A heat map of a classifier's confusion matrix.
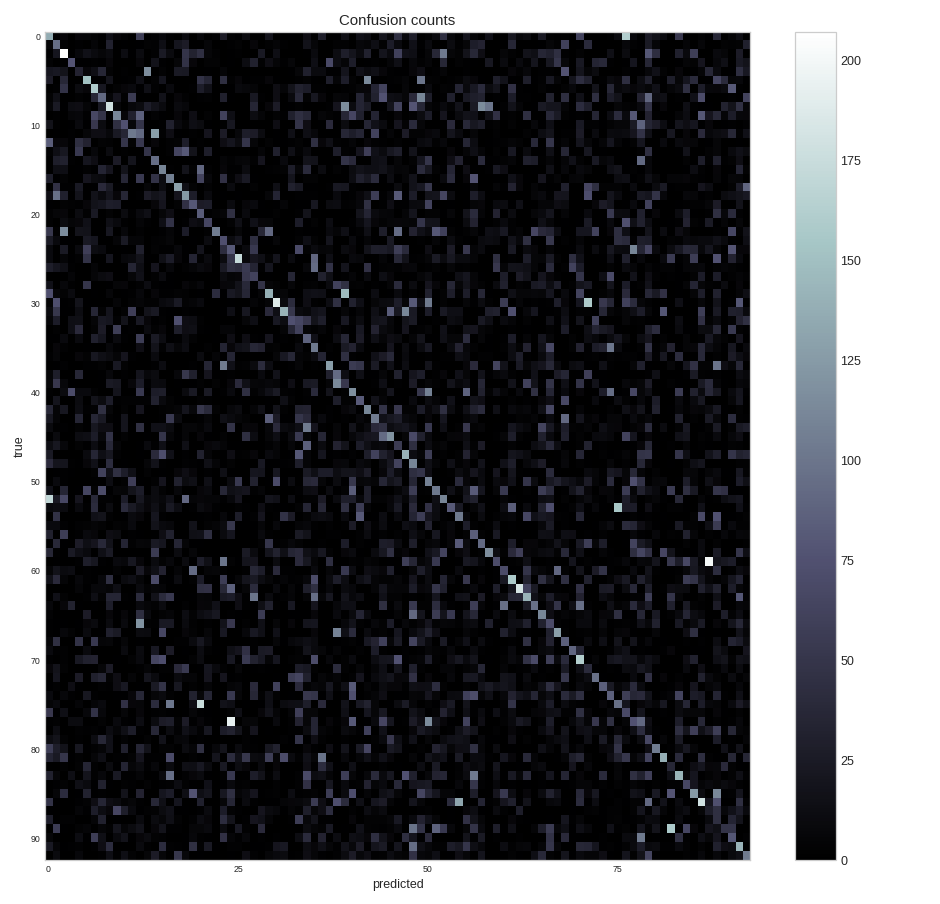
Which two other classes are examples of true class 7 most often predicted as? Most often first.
49, 79
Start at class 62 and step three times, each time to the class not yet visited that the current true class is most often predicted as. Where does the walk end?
50
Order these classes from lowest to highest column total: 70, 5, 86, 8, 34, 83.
5, 83, 8, 86, 34, 70
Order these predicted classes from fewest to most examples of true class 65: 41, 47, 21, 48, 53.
47, 21, 41, 53, 48
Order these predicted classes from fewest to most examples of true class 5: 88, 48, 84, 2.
48, 84, 2, 88
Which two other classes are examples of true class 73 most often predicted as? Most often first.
40, 30
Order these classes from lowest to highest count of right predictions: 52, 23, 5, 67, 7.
23, 7, 52, 67, 5
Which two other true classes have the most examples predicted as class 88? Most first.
85, 37
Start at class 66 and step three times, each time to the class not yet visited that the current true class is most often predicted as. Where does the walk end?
76
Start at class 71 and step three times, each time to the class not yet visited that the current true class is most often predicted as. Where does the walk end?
68
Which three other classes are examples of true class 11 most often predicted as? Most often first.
14, 12, 43
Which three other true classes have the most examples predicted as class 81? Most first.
31, 58, 29
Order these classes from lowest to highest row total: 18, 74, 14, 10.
14, 10, 18, 74
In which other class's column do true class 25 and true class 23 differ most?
35
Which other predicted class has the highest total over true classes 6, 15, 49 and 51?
7
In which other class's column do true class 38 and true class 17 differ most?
92
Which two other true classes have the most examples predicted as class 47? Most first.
31, 83
